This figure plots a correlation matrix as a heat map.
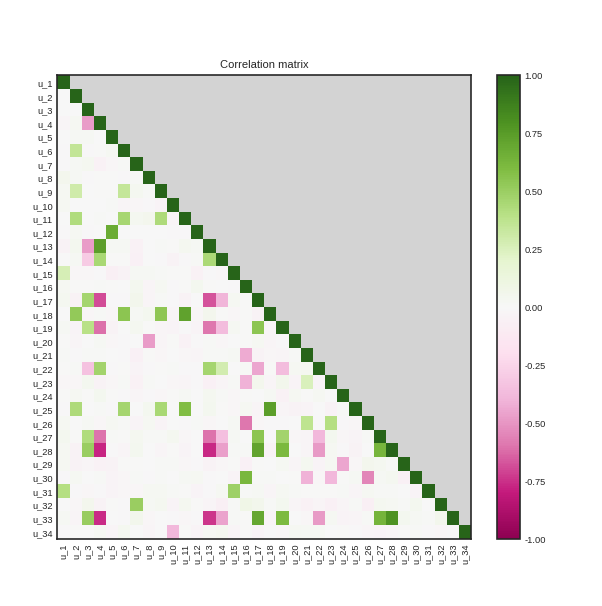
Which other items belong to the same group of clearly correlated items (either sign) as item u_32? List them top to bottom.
u_7
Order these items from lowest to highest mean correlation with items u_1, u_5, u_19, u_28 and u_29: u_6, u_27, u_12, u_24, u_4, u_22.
u_4, u_22, u_24, u_6, u_12, u_27
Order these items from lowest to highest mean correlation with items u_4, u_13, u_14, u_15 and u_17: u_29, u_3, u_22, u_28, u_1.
u_28, u_3, u_29, u_1, u_22
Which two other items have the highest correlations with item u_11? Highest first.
u_18, u_25
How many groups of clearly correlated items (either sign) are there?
9
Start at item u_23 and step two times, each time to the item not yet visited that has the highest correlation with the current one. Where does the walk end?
u_21
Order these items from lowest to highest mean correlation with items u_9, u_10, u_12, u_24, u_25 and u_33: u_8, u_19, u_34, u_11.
u_34, u_8, u_19, u_11
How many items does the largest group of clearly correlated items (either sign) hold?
10
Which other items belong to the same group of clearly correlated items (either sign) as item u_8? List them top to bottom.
u_20
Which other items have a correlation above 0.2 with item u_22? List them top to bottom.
u_4, u_13, u_14
